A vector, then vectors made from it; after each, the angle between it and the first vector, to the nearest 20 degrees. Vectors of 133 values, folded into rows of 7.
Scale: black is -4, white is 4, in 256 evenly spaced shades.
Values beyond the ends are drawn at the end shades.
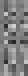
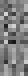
20 degrees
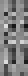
160 degrees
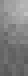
100 degrees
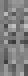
20 degrees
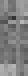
120 degrees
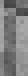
80 degrees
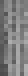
120 degrees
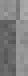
80 degrees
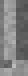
100 degrees
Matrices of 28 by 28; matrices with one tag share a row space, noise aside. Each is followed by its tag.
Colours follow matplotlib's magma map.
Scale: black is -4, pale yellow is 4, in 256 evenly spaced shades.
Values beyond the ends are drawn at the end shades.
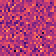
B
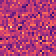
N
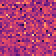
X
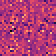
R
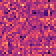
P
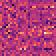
P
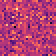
R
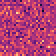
B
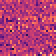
N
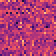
X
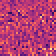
N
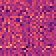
B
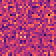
P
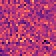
X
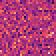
P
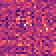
X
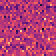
B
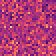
R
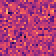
P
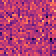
N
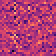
R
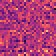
X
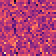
R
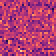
P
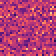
N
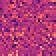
R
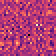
B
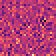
B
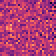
N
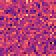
N
